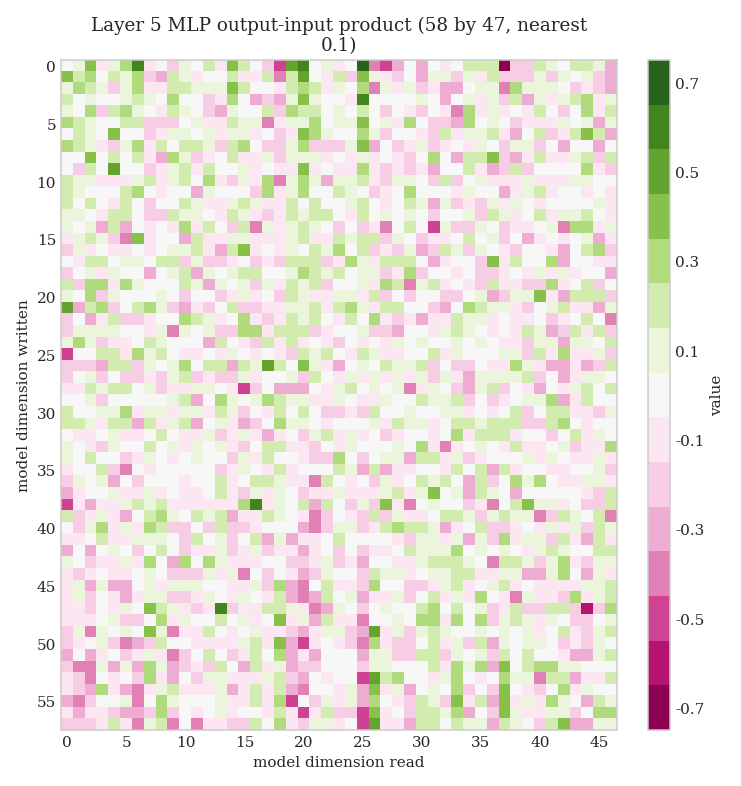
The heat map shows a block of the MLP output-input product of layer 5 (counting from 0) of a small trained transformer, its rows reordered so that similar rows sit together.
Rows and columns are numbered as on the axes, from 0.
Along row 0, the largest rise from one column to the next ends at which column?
19
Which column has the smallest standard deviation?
24
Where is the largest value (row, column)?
0, 25
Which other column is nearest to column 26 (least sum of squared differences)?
37
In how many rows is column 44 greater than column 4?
24
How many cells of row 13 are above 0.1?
11
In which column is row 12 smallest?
31
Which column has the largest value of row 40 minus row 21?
45
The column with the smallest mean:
29
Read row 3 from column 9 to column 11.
0.3 0 0
